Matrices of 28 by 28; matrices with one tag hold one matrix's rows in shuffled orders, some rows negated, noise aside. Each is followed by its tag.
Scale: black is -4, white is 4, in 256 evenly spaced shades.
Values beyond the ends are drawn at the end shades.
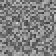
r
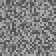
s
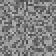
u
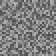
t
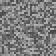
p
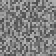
s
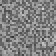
t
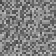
s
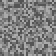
u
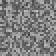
r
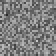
s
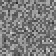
t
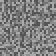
s
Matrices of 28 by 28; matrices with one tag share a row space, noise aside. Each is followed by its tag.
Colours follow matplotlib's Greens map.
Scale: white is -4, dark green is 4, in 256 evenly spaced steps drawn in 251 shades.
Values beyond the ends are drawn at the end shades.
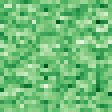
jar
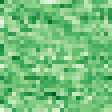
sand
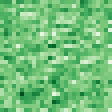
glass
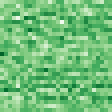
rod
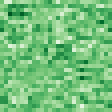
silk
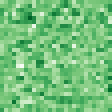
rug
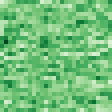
jar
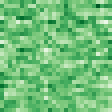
jar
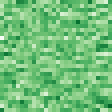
jar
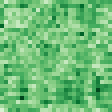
jar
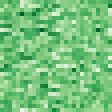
glass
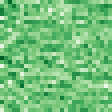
sand
